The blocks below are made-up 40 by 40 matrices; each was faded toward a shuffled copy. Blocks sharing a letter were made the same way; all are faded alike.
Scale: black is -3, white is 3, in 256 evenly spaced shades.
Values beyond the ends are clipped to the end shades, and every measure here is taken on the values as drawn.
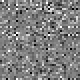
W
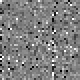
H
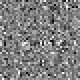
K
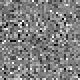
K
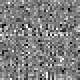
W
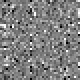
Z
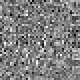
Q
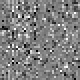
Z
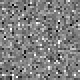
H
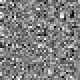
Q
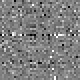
W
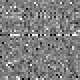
K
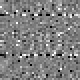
W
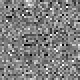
Q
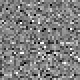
K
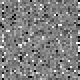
H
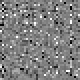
Z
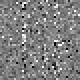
H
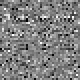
K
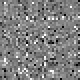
Z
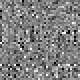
K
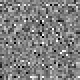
K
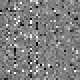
H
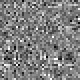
Q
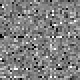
K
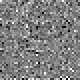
K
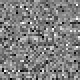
K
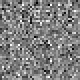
Q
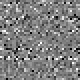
W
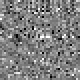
W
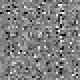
Z
